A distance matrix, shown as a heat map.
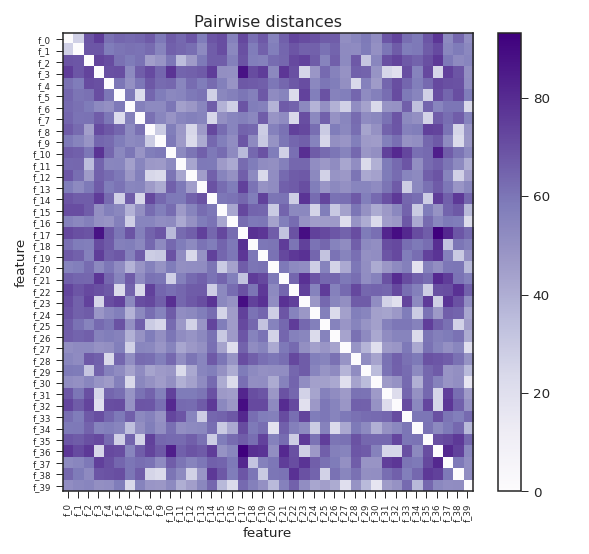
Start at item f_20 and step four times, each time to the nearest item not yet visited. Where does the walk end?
f_15
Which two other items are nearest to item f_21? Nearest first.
f_10, f_17
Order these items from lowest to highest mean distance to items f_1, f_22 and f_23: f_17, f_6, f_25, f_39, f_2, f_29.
f_39, f_6, f_29, f_25, f_2, f_17
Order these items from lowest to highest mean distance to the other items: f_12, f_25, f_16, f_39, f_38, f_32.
f_39, f_16, f_12, f_25, f_38, f_32
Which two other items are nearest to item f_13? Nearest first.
f_33, f_9
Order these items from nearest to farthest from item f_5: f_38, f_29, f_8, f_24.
f_29, f_24, f_8, f_38
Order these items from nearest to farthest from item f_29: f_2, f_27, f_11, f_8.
f_11, f_2, f_27, f_8
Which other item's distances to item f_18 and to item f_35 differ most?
f_37
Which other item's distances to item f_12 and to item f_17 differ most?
f_19
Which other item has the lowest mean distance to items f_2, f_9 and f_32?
f_12
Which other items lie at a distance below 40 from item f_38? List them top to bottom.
f_8, f_9, f_12, f_19, f_25
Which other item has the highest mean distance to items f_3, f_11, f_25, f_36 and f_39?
f_17
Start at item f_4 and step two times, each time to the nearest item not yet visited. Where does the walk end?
f_30
